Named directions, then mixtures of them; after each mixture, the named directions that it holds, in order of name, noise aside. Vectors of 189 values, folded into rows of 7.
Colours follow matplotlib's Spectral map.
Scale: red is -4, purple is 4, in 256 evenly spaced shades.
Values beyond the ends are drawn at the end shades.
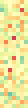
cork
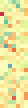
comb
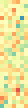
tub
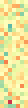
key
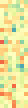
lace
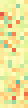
comb, tub.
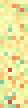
cork, key.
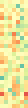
comb, lace, tub.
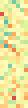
comb.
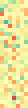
comb, cork.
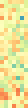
lace, tub.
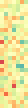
cork, lace.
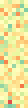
key.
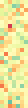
key.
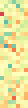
comb.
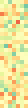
comb, key, tub.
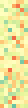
cork, key.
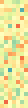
cork, tub.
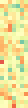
key, lace.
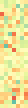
comb, tub.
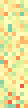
key.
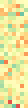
key.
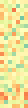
comb, lace, tub.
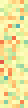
cork, lace, tub.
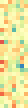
lace.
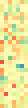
cork, lace.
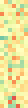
comb, cork, key.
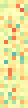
cork, lace, tub.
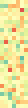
cork, lace.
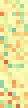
comb, key, lace.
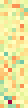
cork, key.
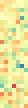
key, lace, tub.
